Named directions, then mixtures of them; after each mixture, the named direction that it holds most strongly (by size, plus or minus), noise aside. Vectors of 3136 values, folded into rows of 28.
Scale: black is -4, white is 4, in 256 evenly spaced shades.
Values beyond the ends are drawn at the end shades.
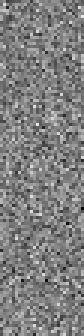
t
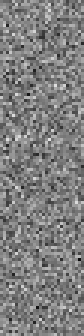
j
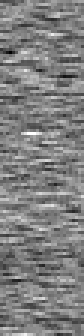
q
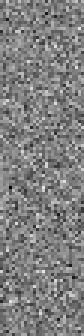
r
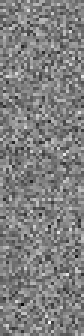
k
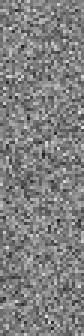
k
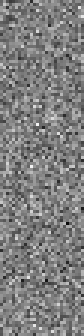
t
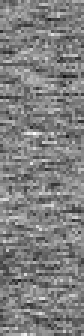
q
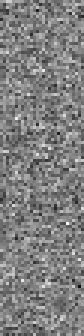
t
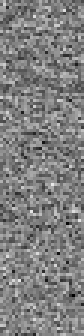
t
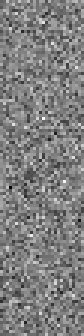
r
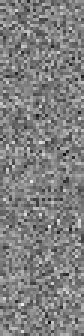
k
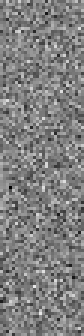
r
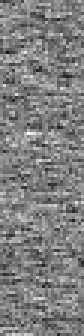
q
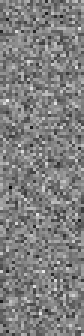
r
